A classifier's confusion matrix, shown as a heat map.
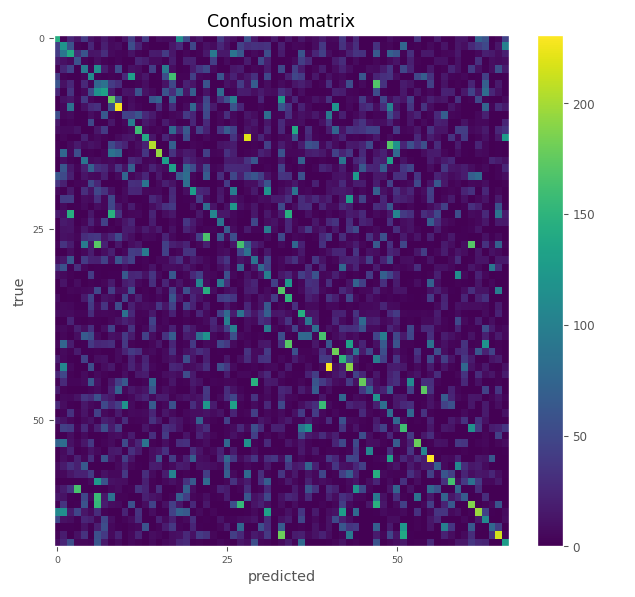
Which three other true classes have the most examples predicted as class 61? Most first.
27, 51, 58
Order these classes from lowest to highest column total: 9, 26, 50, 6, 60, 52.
60, 52, 9, 50, 26, 6
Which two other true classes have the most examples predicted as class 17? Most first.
5, 57
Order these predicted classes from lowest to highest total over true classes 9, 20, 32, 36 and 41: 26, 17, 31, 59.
59, 17, 26, 31
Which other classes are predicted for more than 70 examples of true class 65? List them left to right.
33, 43, 51
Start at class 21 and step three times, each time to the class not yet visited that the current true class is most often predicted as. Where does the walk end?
34
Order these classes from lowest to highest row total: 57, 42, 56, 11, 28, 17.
11, 28, 56, 42, 57, 17
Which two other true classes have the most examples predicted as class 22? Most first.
26, 33
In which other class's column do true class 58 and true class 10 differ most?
6
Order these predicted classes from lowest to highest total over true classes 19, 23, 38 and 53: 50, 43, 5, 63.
43, 63, 5, 50
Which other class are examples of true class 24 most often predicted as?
55
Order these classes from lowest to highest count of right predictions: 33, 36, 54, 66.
54, 66, 36, 33
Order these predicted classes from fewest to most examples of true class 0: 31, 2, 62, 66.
31, 2, 66, 62
